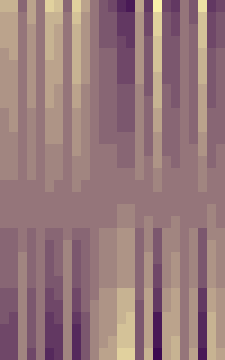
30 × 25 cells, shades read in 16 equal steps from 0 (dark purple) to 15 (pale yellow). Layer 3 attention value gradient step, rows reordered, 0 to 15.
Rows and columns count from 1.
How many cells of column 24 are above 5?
21
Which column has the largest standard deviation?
18
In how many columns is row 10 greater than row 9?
2
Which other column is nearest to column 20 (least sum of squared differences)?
17
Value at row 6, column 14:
4
